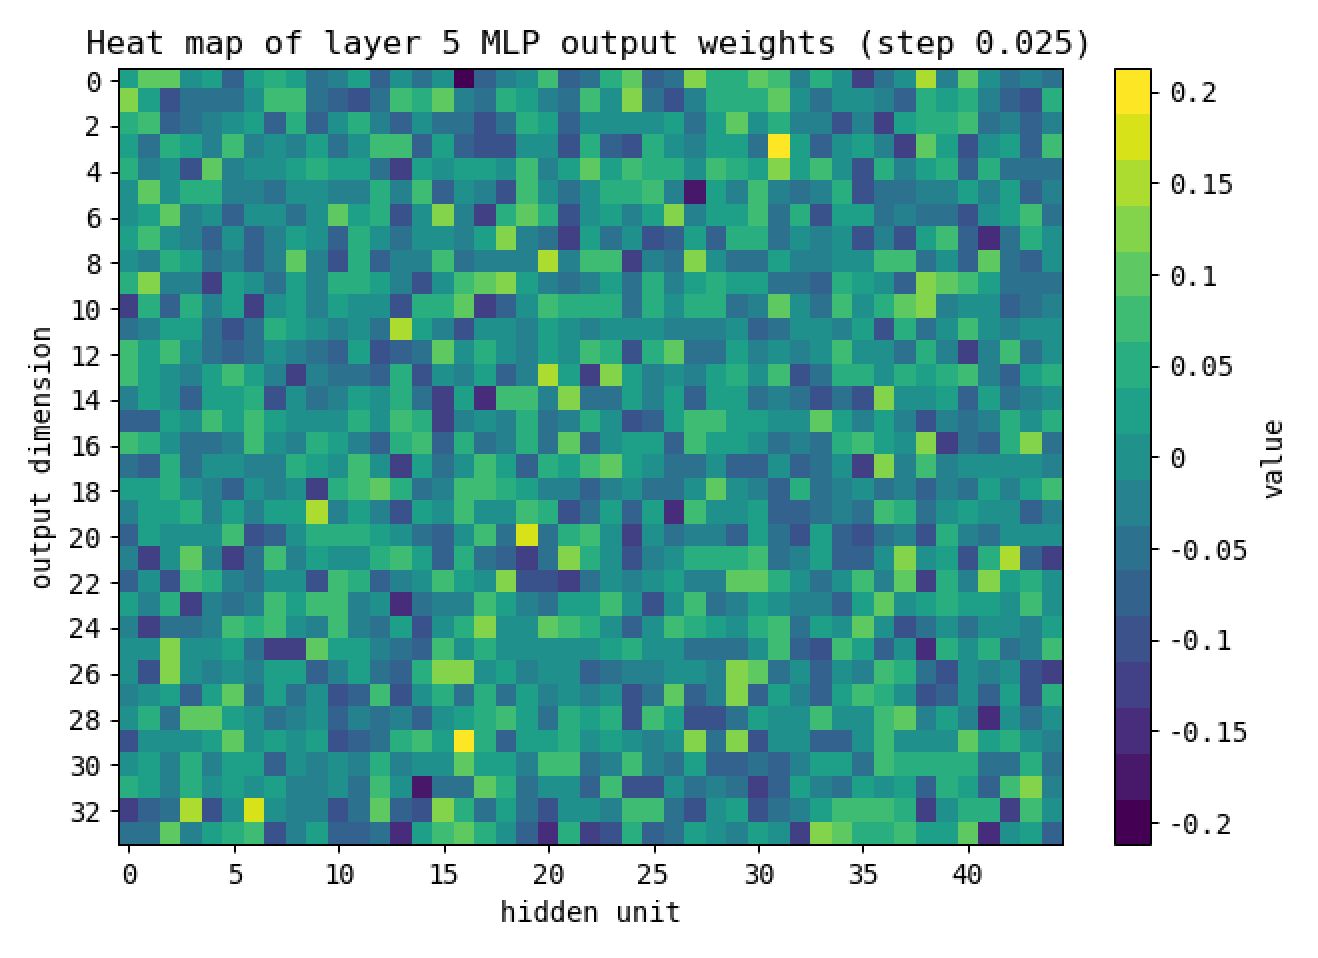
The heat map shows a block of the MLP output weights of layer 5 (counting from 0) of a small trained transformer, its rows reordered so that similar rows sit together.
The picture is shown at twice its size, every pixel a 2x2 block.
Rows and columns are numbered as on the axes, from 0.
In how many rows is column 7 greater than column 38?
18
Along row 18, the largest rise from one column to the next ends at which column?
10
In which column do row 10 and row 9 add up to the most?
38
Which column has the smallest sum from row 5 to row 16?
33
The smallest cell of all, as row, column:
0, 16
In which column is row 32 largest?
6
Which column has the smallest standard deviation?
32
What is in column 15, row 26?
0.125
